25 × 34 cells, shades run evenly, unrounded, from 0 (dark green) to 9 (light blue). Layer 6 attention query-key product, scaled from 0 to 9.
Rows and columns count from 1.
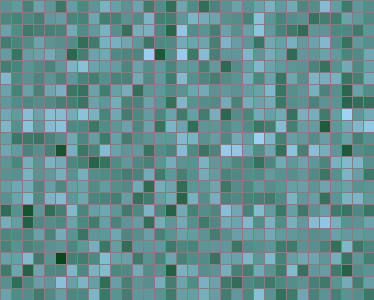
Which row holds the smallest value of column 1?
18
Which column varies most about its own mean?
32
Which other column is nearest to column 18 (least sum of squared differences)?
20
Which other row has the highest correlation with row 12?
25
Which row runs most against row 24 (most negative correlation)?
22
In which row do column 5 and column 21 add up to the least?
6
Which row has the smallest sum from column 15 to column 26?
21
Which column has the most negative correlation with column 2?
19
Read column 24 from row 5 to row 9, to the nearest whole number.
5 7 4 6 6
